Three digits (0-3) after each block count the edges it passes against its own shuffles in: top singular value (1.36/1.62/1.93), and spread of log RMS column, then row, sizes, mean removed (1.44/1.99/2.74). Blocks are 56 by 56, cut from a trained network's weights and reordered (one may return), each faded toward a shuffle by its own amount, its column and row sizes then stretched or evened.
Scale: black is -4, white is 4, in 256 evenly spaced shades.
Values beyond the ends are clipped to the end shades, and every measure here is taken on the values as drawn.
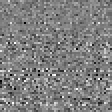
1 0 3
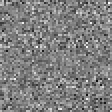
0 0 2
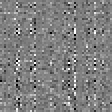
3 3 2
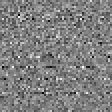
2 0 2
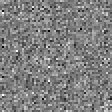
1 1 1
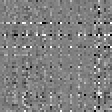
3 3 2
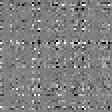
1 3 3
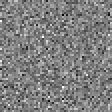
0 1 0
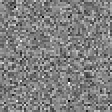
3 1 0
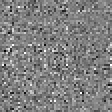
0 2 2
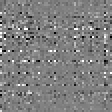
1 2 3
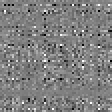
0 2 3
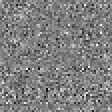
2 1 2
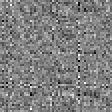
3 2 1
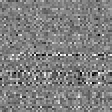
3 0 3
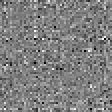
1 2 2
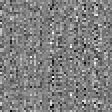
2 3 0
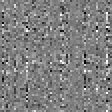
2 3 1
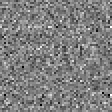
2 0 1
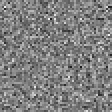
2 0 1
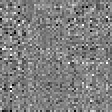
3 2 2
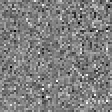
0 2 0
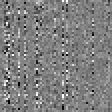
0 3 0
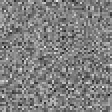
3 0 1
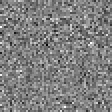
1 0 1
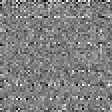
3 1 3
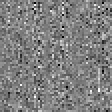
0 3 0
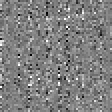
0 3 0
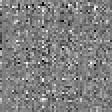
1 3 2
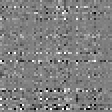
1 2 3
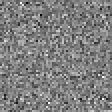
1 0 2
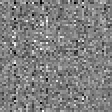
2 2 1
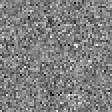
0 0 1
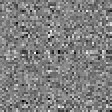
3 2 2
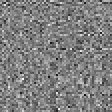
3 1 1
